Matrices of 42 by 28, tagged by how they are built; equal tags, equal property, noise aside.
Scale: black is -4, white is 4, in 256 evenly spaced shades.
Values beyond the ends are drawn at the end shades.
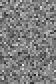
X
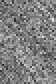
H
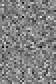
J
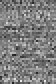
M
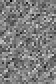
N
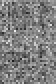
M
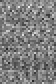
X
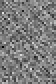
H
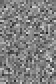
X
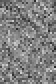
H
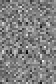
J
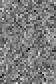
N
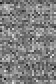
M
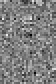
J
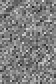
N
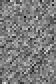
N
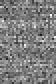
M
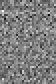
X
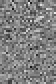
J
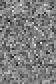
X
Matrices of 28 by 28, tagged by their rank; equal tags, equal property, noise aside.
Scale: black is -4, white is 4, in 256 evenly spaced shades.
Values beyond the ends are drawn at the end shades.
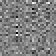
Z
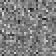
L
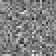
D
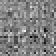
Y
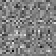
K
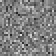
L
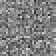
L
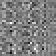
Y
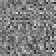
D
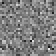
D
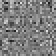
Y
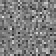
L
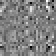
Z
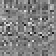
Y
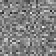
D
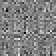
K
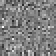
K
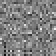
Y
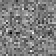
D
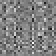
Z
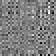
Z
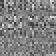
K
